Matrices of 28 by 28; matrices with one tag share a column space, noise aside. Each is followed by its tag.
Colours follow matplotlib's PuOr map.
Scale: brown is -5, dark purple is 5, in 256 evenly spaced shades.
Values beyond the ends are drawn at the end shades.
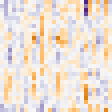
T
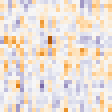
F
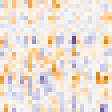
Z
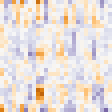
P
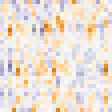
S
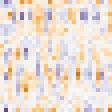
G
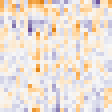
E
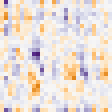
G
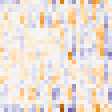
P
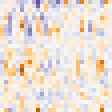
S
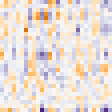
G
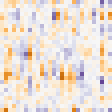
G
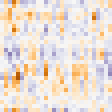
G
